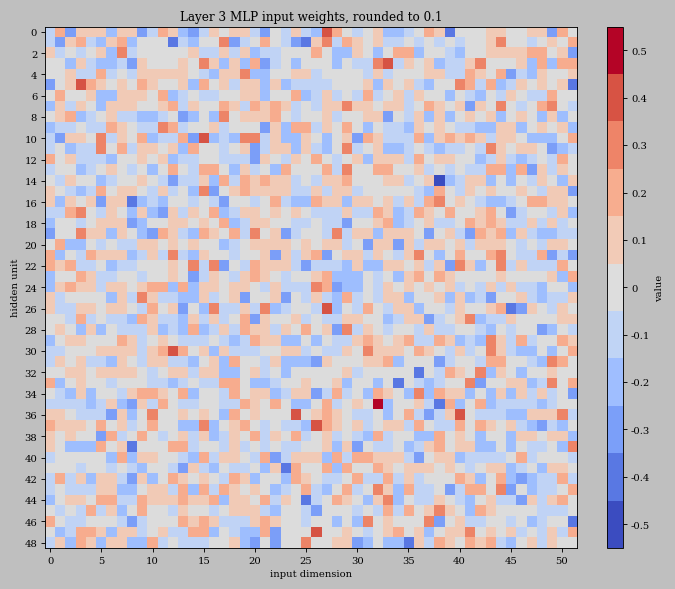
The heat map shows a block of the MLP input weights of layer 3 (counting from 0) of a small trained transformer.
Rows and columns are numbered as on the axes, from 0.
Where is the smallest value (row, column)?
14, 38
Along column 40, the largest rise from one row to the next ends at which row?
36
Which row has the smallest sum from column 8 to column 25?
16
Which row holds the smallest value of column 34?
33
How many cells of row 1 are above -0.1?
32
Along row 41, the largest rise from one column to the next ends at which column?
24
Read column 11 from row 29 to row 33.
0.1 0.2 0.1 0 -0.1
